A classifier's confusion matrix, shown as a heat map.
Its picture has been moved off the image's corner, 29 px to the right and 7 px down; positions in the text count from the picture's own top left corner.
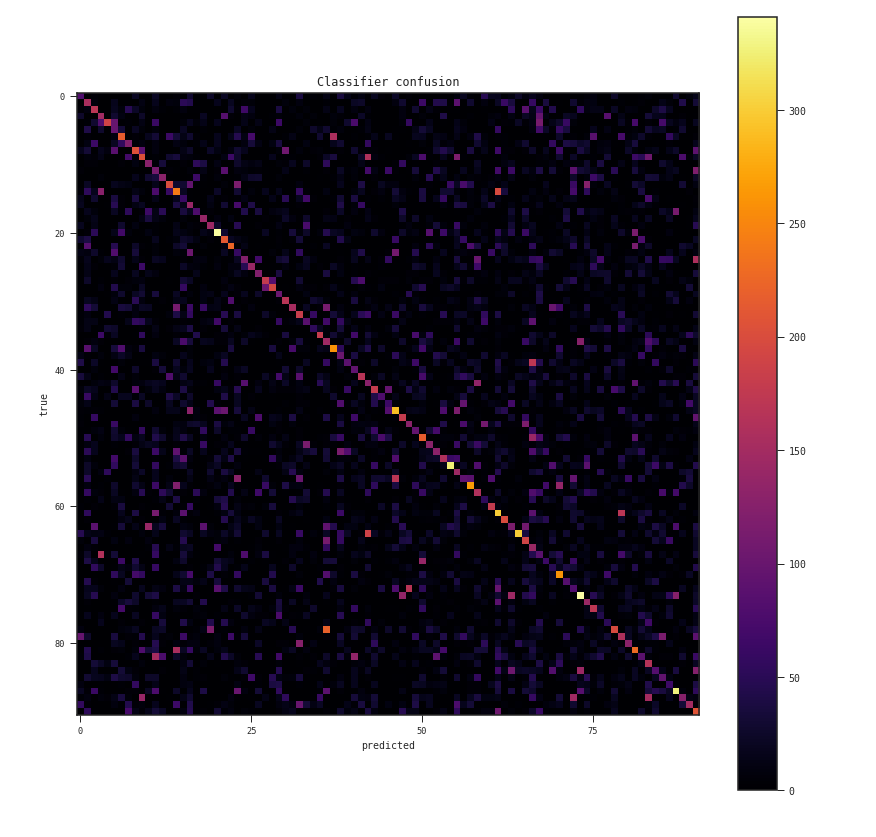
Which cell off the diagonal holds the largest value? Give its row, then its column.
78, 36
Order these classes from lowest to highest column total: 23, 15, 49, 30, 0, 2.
0, 30, 49, 2, 23, 15
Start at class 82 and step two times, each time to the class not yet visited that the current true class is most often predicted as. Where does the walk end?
90
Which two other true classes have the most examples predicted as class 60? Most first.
56, 23
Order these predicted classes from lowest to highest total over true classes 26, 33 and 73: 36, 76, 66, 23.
23, 76, 36, 66
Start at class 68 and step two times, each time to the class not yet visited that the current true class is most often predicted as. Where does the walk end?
66
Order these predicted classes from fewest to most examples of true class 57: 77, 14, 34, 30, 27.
34, 77, 30, 27, 14
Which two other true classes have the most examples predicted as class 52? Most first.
82, 49
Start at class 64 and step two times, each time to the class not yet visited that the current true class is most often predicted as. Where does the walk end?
58
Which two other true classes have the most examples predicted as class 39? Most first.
52, 43
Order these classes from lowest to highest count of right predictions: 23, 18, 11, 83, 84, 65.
23, 84, 11, 18, 83, 65
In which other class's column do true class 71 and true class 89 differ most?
32
